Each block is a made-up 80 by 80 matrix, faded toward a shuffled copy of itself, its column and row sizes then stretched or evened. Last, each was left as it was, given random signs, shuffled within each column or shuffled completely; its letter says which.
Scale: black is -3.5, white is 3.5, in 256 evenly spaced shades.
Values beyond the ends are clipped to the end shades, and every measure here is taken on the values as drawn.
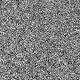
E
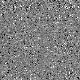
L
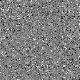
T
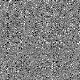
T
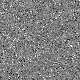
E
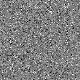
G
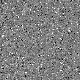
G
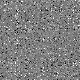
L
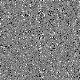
L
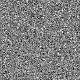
G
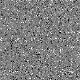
L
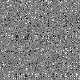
T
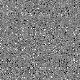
T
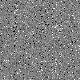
G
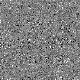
T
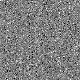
G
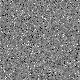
E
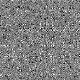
T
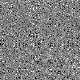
T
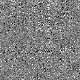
T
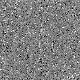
G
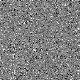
T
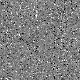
G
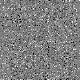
L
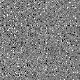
T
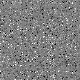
L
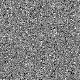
G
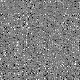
T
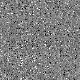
L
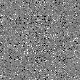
L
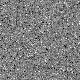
E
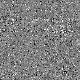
L
